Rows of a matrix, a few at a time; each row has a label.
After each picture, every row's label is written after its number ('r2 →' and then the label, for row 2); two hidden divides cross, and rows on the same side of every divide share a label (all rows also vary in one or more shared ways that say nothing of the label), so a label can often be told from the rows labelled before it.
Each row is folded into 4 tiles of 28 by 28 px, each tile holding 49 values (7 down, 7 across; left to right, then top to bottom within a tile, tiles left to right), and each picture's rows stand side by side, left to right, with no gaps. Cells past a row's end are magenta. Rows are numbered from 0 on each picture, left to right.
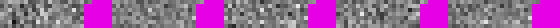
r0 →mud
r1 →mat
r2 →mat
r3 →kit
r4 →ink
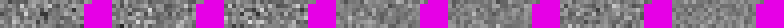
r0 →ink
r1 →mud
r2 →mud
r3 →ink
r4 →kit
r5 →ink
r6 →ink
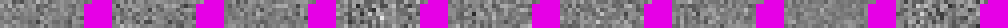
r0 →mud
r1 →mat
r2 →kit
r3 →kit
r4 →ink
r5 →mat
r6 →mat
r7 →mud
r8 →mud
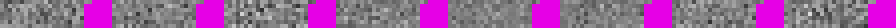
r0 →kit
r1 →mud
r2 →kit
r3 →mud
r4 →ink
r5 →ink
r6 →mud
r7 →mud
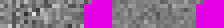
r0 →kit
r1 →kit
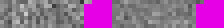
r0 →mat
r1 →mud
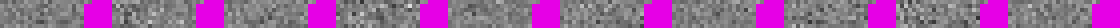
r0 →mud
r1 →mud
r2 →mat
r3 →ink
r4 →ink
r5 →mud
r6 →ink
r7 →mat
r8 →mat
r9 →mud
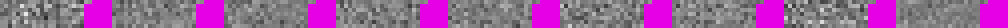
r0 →mud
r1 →mat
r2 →mat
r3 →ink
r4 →kit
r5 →ink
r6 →mud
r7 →mat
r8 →kit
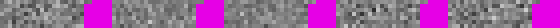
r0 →ink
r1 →mud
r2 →ink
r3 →ink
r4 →kit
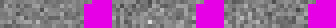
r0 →mud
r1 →ink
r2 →kit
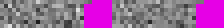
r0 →kit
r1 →mud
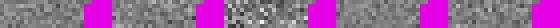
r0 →mud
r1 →kit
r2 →kit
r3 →mud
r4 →ink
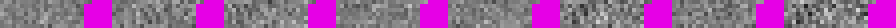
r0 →mat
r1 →mud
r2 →kit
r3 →ink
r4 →mud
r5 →kit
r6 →mat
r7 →mat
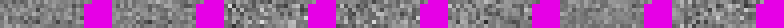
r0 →mat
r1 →mat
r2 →mat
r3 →mat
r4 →kit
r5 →mud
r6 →mat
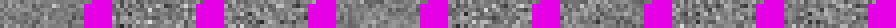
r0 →mud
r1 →ink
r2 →mat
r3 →kit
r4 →kit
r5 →mat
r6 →kit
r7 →mat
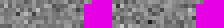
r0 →mat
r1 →ink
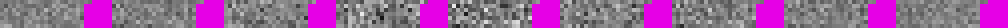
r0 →kit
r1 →mud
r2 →mud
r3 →ink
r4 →mat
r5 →mud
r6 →mud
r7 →mat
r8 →kit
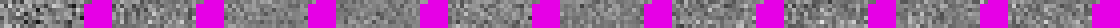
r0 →mud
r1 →mud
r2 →ink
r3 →ink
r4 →kit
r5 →ink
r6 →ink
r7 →kit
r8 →ink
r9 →mat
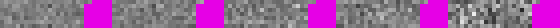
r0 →mud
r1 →mud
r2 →ink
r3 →mat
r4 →kit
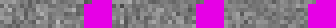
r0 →mud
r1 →mud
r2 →kit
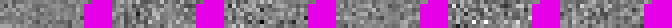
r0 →kit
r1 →mud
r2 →mat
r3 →mat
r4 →mud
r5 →mud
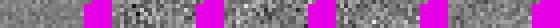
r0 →mud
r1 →ink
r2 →mud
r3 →ink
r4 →ink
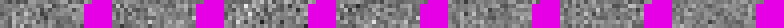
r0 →ink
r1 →mud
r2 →mud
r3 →ink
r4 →ink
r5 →mat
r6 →kit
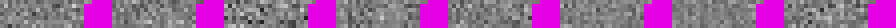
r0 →mat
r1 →kit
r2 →ink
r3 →mud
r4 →kit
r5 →kit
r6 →kit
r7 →ink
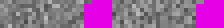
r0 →ink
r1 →mud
